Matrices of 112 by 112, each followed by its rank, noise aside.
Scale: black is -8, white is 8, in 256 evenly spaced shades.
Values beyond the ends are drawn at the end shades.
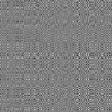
two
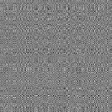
four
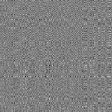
four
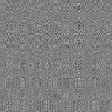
four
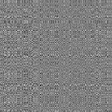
four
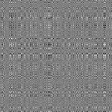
two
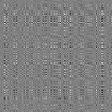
two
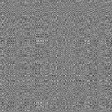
five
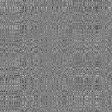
four
